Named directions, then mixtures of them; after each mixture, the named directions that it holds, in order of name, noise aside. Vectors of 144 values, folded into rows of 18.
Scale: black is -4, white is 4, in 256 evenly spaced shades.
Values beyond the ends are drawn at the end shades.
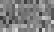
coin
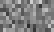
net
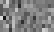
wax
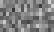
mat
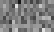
coin, net, wax.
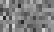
net, wax.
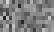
net, wax.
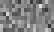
net.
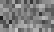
coin, net, wax.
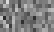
mat, wax.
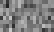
wax.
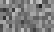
mat, net, wax.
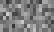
net, wax.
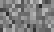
net.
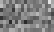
coin, mat.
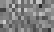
coin, mat, net.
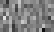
coin, wax.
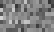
coin, mat.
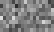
coin, mat, wax.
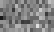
coin, mat.
